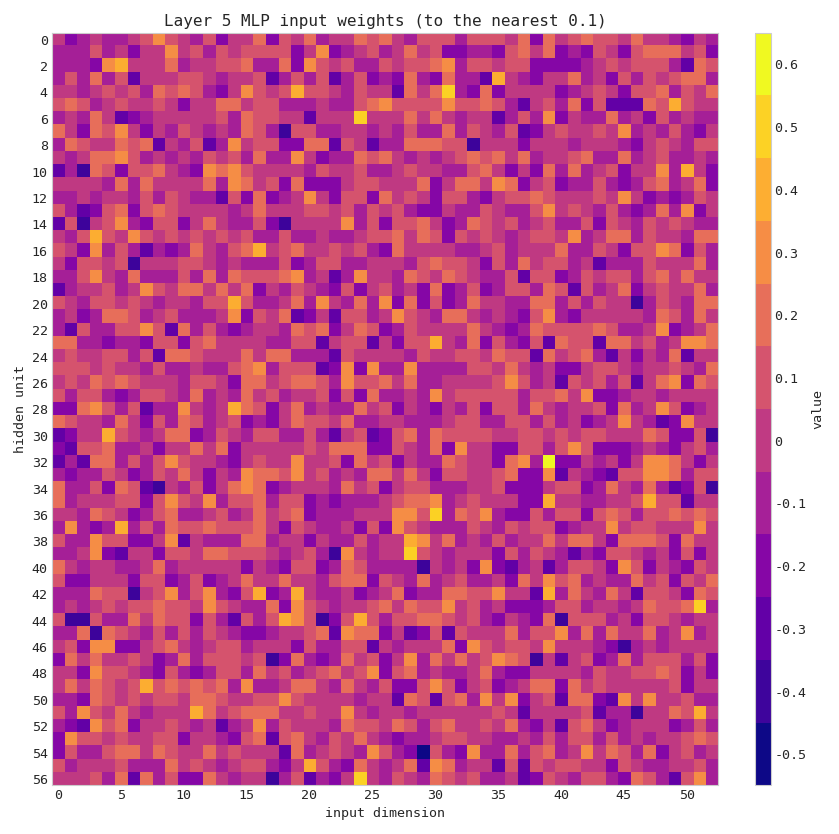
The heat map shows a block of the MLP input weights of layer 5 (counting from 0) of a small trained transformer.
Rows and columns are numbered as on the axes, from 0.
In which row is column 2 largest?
51
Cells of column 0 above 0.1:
6
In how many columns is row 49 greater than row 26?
19
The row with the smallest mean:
40
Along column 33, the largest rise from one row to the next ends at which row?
9
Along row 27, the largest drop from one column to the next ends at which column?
43
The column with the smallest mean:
22
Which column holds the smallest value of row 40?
29
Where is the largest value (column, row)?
39, 32
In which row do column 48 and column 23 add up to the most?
26
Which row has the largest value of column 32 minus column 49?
31
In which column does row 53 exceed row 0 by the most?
1
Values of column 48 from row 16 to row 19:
0.3 0 0.2 0.1
